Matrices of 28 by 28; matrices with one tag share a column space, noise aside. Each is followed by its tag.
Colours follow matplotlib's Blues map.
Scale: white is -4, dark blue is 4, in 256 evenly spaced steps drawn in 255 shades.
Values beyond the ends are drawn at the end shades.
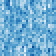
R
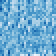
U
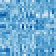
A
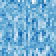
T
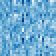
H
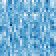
H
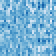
R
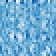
T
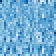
T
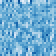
T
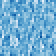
H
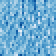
U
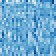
T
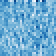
H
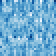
H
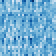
H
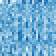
T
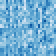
R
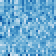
U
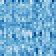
T
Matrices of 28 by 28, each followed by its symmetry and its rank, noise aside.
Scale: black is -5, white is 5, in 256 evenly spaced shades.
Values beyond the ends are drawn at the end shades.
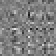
antisymmetric, rank four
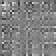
symmetric, rank three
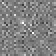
symmetric, rank four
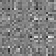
no symmetry, rank three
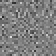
no symmetry, rank five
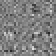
antisymmetric, rank four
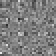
no symmetry, rank four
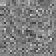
no symmetry, rank five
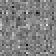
no symmetry, rank five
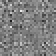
antisymmetric, rank four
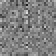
no symmetry, rank four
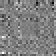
antisymmetric, rank four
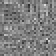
no symmetry, rank five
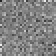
symmetric, rank three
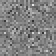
symmetric, rank five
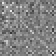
symmetric, rank four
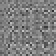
no symmetry, rank three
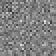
symmetric, rank five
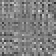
no symmetry, rank three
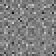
symmetric, rank four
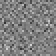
antisymmetric, rank four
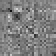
symmetric, rank three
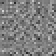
symmetric, rank three
